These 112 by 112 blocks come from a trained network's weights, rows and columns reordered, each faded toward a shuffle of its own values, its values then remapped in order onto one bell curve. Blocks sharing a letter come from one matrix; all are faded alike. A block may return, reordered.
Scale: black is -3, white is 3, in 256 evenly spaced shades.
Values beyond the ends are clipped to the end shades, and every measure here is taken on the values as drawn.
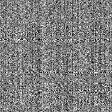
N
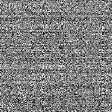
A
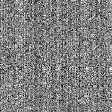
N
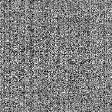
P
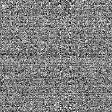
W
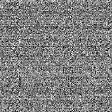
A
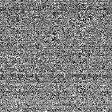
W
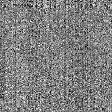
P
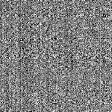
P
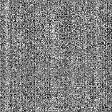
N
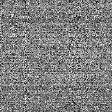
A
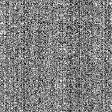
N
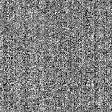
P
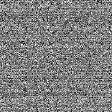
A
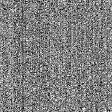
P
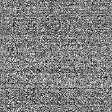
A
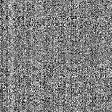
P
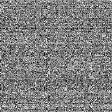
W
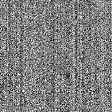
N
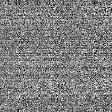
A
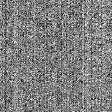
N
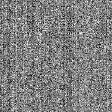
P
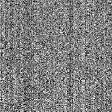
P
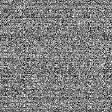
A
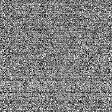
W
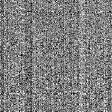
N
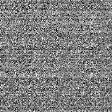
W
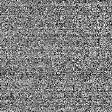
A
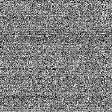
W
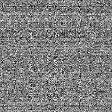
W
